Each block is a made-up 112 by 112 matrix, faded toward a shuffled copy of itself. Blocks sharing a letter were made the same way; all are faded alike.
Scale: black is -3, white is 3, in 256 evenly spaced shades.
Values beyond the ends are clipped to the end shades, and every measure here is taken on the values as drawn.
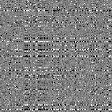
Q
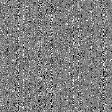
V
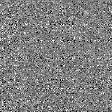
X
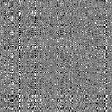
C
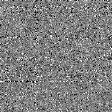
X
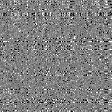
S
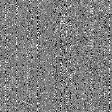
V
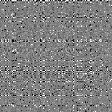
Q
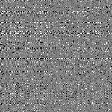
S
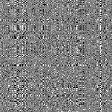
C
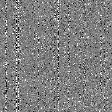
V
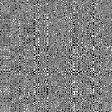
C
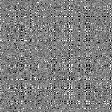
Q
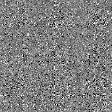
X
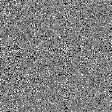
X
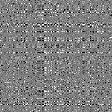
Q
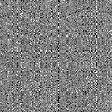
C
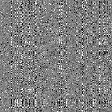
C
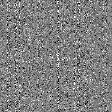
V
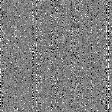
V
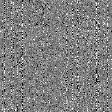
V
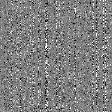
V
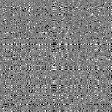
Q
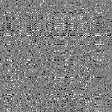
S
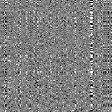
C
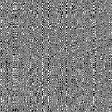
C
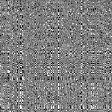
C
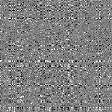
Q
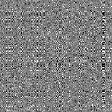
C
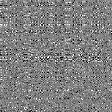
S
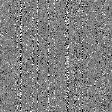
V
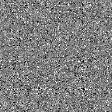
X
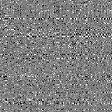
S
